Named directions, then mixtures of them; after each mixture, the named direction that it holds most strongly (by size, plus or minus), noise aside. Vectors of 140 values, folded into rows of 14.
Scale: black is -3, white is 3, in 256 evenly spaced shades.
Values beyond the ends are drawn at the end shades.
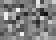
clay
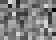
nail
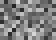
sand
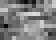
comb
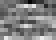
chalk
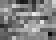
comb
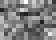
comb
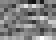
chalk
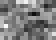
comb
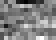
chalk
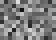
sand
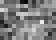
comb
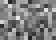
nail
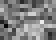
comb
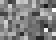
nail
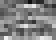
chalk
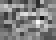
clay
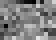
comb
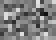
clay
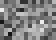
sand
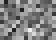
sand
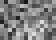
sand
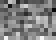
nail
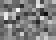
clay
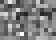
clay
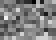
clay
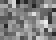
nail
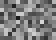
sand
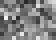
clay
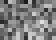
nail
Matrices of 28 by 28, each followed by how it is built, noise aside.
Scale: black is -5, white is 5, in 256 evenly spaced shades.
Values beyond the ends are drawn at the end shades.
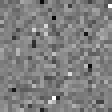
sparse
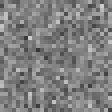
repeating rows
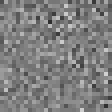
upper triangular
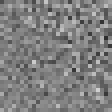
upper triangular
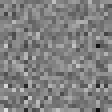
low rank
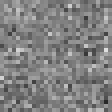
low rank
